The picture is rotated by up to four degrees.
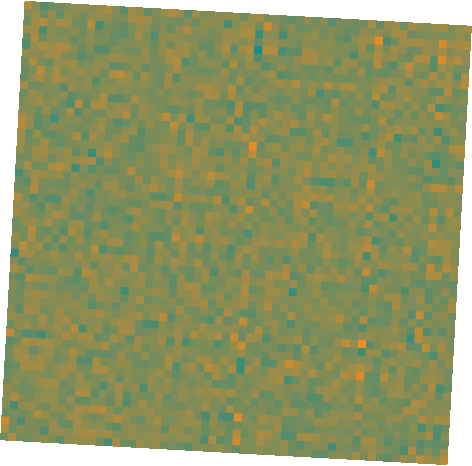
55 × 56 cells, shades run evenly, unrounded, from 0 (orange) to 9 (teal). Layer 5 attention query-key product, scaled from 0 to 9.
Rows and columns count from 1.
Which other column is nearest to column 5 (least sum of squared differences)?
54
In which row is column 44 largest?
15
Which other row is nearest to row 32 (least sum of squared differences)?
10
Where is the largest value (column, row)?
30, 5
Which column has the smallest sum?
45
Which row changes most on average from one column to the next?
41
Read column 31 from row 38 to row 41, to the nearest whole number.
6 5 5 3
